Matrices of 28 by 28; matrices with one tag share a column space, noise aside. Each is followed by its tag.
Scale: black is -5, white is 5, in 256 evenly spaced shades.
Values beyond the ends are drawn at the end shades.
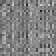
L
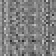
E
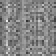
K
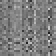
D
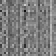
L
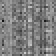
K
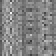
E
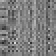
D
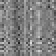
D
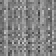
D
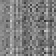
K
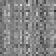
L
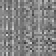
D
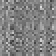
D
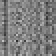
E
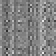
K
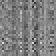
D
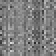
D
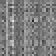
K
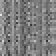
E
